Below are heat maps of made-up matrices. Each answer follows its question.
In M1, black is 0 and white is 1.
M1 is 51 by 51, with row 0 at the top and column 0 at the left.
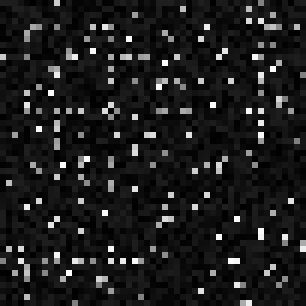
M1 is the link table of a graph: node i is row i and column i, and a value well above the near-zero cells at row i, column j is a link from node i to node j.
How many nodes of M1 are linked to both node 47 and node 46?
1
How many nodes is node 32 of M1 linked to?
2
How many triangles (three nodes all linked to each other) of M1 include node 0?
1
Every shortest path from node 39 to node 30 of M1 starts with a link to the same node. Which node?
node 43
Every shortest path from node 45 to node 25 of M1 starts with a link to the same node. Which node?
node 2
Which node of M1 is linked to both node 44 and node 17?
node 4
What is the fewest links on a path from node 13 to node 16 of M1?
4
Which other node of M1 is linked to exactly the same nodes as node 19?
node 31
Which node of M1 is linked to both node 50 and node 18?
node 41
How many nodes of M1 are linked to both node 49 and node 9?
2
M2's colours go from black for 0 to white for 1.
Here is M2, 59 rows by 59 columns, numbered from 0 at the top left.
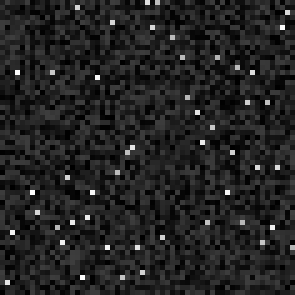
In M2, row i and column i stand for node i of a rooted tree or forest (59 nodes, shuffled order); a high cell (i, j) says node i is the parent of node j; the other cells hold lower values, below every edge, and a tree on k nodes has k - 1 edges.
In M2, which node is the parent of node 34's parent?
42
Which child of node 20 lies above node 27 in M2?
49
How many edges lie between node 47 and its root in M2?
2
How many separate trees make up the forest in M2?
10
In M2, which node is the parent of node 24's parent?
33
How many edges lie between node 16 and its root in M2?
2
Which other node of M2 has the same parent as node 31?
29
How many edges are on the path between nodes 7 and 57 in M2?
6
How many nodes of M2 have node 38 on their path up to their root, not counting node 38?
10
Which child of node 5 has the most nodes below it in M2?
30
